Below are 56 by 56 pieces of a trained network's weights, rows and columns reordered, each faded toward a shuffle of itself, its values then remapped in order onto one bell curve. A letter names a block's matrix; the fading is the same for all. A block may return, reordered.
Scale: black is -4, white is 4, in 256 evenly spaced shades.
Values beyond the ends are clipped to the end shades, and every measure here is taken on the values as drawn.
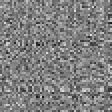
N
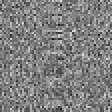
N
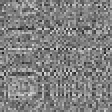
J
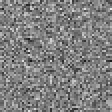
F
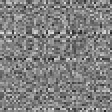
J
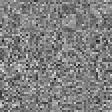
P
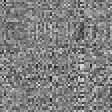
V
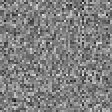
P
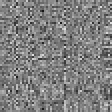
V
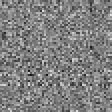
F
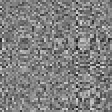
V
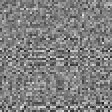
J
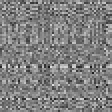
J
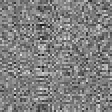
N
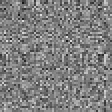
N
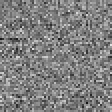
F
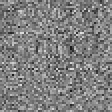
P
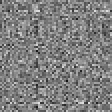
P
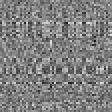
J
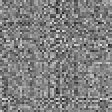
N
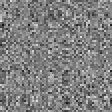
N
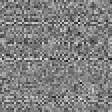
J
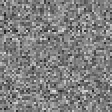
F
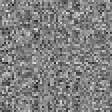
P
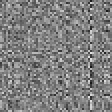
V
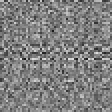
J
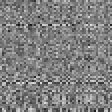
J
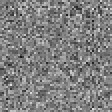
F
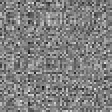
V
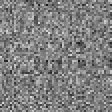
N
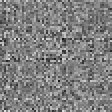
N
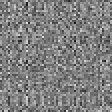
V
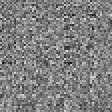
N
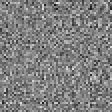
P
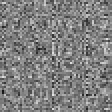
V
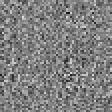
P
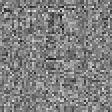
F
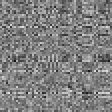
J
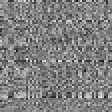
J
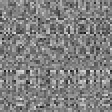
J
